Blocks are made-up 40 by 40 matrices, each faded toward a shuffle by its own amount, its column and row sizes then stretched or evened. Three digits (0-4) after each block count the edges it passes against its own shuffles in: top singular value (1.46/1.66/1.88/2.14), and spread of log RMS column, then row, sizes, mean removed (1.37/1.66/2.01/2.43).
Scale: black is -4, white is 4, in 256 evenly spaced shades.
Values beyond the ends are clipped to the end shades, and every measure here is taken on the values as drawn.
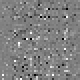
0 3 2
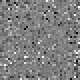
0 2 0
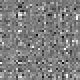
3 2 2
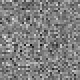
2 0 2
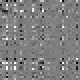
4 4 4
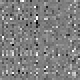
2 4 1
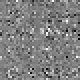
1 3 3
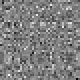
3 2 0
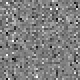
1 3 1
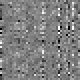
4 4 0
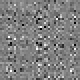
3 4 1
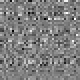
4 0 4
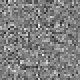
2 1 1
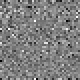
2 0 3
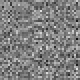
3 3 0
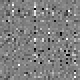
2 2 2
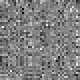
4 2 0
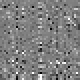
3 3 2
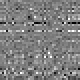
4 1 4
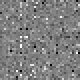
0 1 1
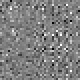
3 4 1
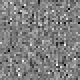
1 0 1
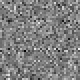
0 0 1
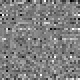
2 1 4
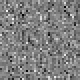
1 1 0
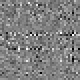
2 2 3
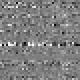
2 0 4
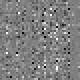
0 4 1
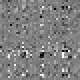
3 3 3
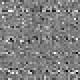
2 0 4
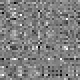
3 2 3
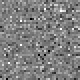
1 0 2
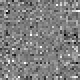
1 3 2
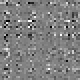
0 4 4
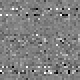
2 1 3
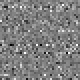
0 0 3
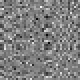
4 1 1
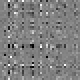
4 4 2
